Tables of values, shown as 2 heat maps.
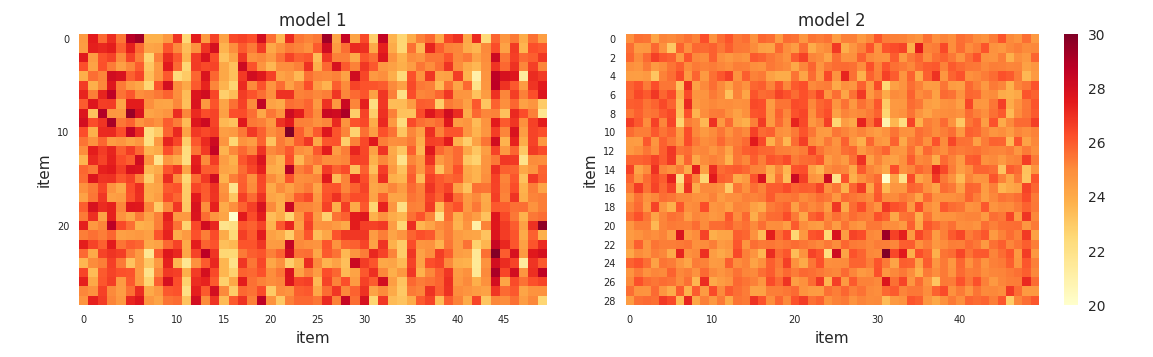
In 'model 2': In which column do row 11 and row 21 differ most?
31
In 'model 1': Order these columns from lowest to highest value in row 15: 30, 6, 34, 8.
34, 8, 6, 30
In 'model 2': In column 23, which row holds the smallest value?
14
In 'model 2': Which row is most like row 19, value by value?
24
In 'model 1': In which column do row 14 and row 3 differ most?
22
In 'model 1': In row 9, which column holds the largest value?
3
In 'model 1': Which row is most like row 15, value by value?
12
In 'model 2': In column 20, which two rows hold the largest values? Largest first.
15, 9
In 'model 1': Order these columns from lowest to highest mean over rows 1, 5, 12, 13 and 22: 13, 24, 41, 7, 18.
7, 41, 24, 18, 13
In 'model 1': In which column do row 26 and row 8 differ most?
49
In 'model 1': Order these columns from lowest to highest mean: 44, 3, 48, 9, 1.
1, 48, 9, 3, 44
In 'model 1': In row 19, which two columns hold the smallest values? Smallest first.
16, 38
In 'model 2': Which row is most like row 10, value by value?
2
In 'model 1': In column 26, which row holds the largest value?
0
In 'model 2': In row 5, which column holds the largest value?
7
